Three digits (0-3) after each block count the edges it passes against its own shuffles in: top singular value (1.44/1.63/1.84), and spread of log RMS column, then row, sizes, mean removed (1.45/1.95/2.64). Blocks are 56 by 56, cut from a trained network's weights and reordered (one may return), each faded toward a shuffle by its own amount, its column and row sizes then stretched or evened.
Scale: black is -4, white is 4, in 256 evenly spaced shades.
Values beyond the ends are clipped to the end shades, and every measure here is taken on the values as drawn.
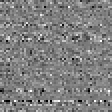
2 1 3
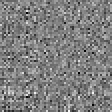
3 2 1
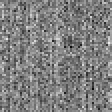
2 0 0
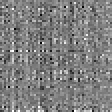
3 1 3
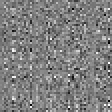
2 3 1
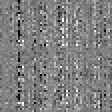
3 3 2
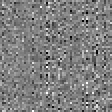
2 3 0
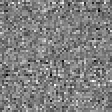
0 0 2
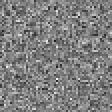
2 0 1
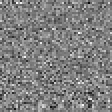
2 0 2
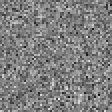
0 0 0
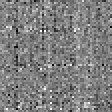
1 1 2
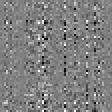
3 3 2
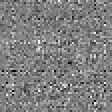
0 2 2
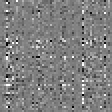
1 3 2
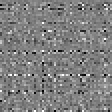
3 2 3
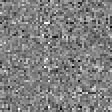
1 1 2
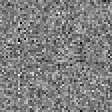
1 1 0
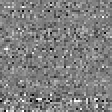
0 1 3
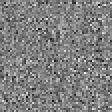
1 0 2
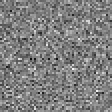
2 0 1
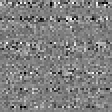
1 1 3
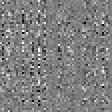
3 3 2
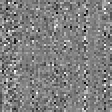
1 3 1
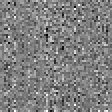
1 3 0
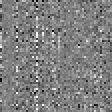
2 3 1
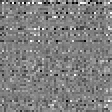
1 0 3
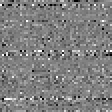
0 1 3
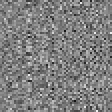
3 2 0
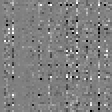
0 3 2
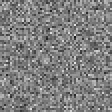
3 0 1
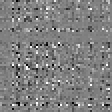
0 3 3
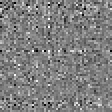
1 2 2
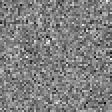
0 0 0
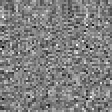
2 2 0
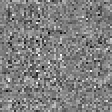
2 2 1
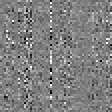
2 3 1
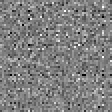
0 2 1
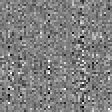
1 3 1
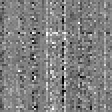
3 3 1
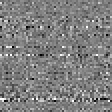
2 0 3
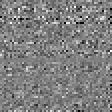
2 0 3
